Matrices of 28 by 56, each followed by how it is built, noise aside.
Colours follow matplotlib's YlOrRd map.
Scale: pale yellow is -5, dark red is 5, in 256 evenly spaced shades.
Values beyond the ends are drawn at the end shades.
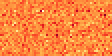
uneven rows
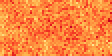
smooth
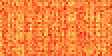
blocks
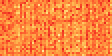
blocks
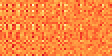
low rank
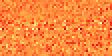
uneven rows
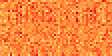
low rank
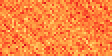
Toeplitz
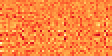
low rank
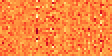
uneven columns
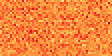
blocks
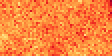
smooth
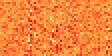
uneven columns
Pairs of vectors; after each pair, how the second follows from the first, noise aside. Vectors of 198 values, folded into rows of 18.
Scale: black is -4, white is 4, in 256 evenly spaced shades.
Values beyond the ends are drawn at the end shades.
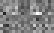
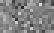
wrapped around, negated, partly zeroed.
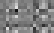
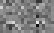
reversed, negated, partly zeroed.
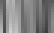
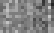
reversed, negated, partly zeroed.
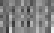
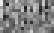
reversed.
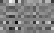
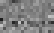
wrapped around, negated, partly zeroed.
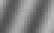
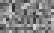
sign-scrambled.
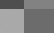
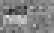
wrapped around, negated, partly zeroed.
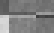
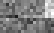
reversed.
